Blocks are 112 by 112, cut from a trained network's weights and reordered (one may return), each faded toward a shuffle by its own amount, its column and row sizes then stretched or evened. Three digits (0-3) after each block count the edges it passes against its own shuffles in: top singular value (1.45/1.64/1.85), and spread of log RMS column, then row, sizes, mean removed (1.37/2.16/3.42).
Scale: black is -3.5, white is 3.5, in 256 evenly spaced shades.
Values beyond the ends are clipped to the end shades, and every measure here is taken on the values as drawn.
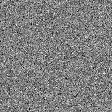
1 0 0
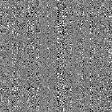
2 3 2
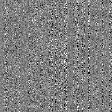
0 3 0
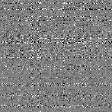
3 2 3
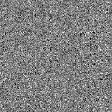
2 2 1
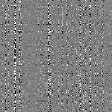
3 3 2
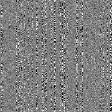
3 3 0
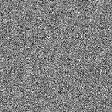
3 0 1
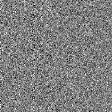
0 2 0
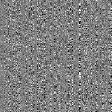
3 3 1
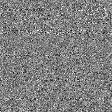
0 0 2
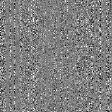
1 3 1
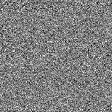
2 0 1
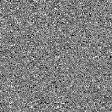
3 1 2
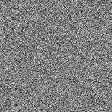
3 0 0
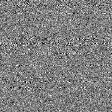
0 0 2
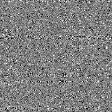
1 1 2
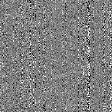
0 3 0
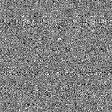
3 0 2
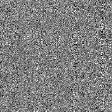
2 2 1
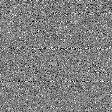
0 0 2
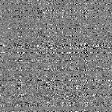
3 2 3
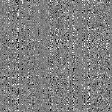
0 3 2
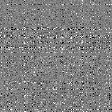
1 2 3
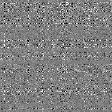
0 2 3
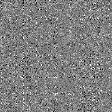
0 2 2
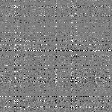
2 2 3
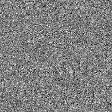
0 0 1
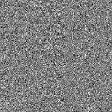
2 2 0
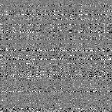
2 2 3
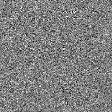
2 1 1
